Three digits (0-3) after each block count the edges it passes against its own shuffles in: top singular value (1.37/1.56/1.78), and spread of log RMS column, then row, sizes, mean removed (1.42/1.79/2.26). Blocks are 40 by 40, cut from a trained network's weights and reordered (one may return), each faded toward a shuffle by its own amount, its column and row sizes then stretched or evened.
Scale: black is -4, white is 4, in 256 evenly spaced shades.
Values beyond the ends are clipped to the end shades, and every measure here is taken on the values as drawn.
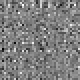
1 1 2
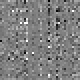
1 3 2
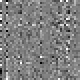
2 3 1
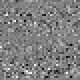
0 0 3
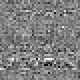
2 0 2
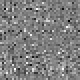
1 1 2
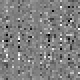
0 3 1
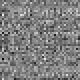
2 0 2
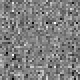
0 1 2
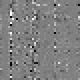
2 3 1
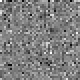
1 2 2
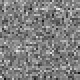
0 0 0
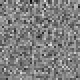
2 0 1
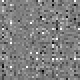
1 3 1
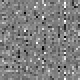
1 3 0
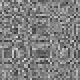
3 0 1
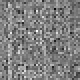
2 1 1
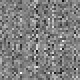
3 3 0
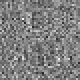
3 0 2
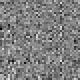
2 2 1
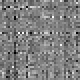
2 1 3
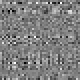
3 0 3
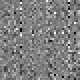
2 3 0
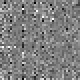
1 3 1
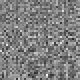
3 0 1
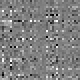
2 3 3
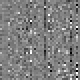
2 3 0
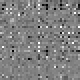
2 2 3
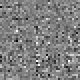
0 2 2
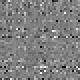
0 1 3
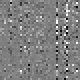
2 3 1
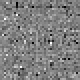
0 1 1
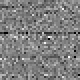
1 0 2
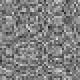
3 0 0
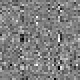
3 2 1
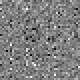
0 1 0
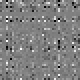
2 3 3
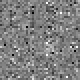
0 2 0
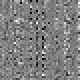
2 3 0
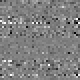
2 1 3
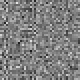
3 2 0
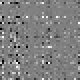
2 3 3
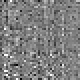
1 2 2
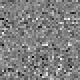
1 0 2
